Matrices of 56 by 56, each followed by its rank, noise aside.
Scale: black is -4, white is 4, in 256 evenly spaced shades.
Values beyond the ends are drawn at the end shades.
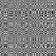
two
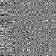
four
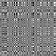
two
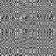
three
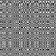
two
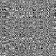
six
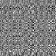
four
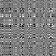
three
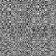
six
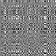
three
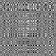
three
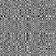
four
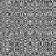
four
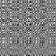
three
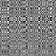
two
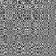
four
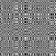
two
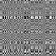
two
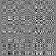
three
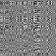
three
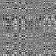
three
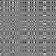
two
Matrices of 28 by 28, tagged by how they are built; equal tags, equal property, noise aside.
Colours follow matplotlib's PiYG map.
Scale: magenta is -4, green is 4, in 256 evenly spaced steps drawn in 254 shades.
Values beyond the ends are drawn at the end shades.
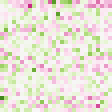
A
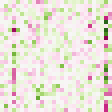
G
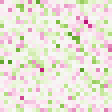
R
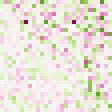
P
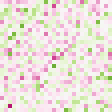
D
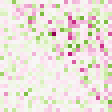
P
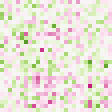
A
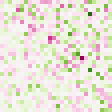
P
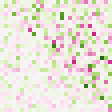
P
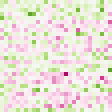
A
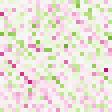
R
